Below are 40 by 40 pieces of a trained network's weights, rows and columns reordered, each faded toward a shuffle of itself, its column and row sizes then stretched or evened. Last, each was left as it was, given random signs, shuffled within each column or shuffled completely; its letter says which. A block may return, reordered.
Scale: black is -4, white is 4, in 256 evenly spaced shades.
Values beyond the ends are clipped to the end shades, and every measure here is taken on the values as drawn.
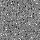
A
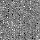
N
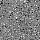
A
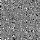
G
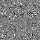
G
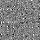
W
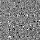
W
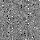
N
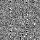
N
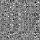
W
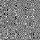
W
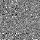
G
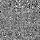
G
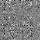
G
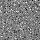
A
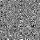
G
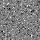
A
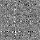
G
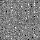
N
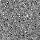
A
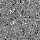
N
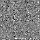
G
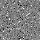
N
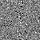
N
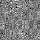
W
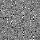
N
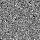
A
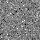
A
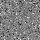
A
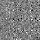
W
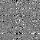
G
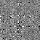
W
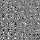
W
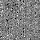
N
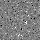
A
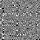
W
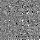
G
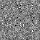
G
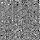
W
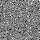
A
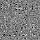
G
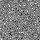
A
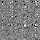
W
